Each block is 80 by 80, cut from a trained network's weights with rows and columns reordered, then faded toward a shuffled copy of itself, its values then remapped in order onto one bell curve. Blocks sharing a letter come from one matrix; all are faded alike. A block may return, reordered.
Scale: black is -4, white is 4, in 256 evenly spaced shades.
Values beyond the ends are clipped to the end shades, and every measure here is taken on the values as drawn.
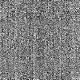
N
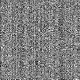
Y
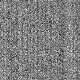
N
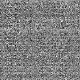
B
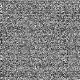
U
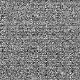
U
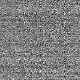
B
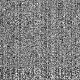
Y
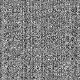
Y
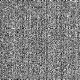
Y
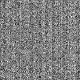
Y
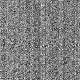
Y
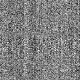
N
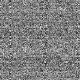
U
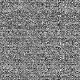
B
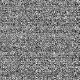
B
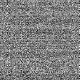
U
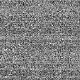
B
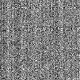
Y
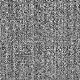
Y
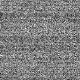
B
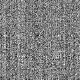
Y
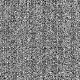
N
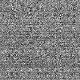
U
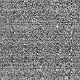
U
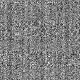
N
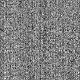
N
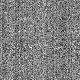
N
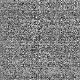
B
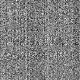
Y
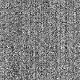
N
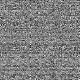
U
